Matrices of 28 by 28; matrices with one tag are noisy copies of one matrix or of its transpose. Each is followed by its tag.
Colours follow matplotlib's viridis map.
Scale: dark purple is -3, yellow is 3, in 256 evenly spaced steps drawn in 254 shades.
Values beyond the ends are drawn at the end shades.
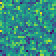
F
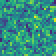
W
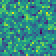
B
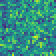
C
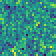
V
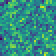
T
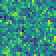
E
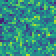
W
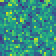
T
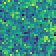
E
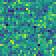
V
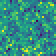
E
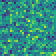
C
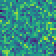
E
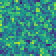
F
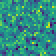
F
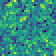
T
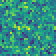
B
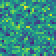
B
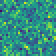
E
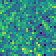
E
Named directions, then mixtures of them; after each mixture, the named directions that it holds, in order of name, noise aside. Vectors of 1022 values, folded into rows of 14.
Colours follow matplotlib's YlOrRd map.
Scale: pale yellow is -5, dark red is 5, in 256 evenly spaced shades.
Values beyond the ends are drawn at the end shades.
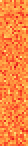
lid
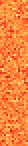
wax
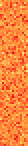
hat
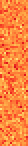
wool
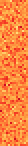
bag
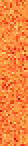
bag, hat.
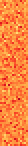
bag, lid.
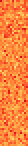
lid.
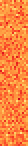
lid, wax.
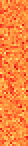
wool.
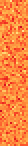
bag.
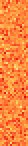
wool.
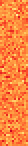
wax.
